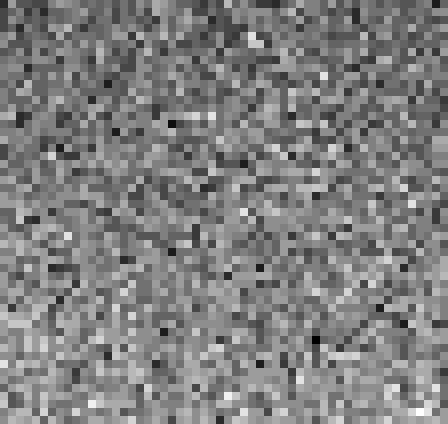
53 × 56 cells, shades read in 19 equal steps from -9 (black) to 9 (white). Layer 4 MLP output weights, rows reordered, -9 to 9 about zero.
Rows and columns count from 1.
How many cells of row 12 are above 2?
6
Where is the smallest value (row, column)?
43, 40
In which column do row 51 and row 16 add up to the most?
41
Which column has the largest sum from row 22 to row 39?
30
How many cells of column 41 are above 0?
24
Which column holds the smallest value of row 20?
37
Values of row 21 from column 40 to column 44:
-4 0 -3 3 2
